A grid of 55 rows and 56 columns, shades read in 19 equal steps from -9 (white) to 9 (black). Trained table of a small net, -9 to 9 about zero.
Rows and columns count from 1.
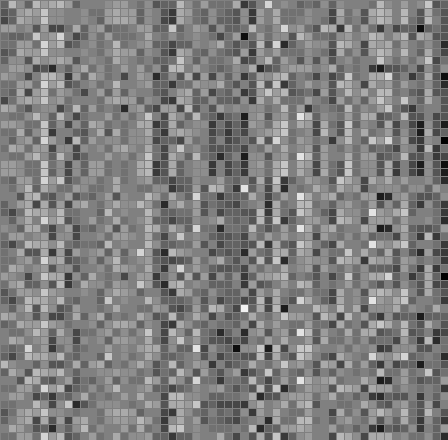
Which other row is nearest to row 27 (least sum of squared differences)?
31
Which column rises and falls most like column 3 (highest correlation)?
15
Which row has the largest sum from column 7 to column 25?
14
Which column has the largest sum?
56
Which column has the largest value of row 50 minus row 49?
33
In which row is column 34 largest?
44
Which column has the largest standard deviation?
48
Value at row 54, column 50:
3
